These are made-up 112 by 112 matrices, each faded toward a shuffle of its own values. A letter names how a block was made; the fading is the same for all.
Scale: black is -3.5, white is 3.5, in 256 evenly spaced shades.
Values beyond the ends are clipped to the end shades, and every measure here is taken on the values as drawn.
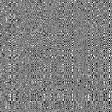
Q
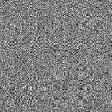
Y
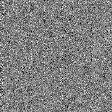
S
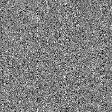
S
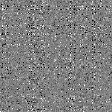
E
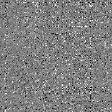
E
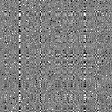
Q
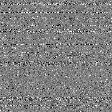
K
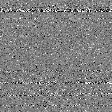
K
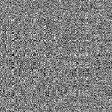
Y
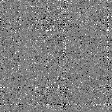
E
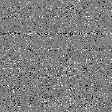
E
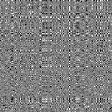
Q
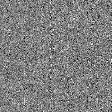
S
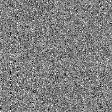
S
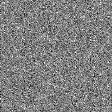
S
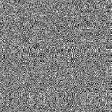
Y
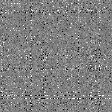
E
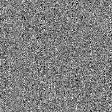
S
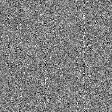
S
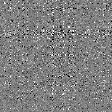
E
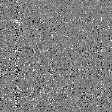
E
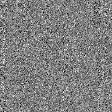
S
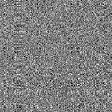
Y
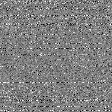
K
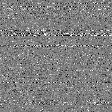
K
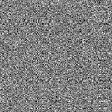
Y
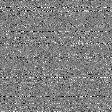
K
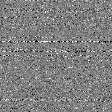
K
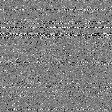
K
